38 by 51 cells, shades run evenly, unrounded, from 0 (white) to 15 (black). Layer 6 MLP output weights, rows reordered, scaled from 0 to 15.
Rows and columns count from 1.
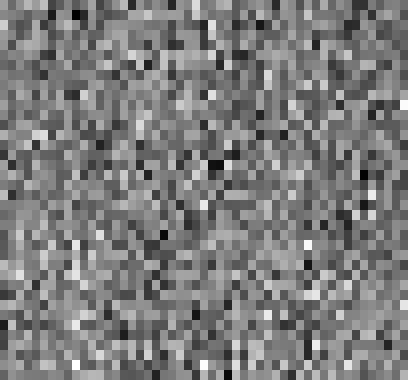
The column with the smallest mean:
34
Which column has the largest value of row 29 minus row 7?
21
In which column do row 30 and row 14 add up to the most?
36
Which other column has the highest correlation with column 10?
7
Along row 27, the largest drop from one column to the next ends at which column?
10
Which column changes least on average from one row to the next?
50
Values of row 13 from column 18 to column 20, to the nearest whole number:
2 7 9
